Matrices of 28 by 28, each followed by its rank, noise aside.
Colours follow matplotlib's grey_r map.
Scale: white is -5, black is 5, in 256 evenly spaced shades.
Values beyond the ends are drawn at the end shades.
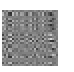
two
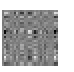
two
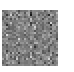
six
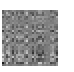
two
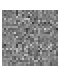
eight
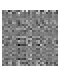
three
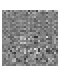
six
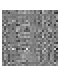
four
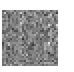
eight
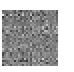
four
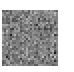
eight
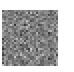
six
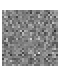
six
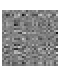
three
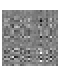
two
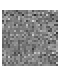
eight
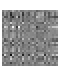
two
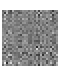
four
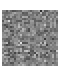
eight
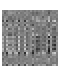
two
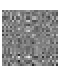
four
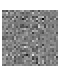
four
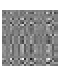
two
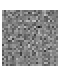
six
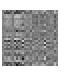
two
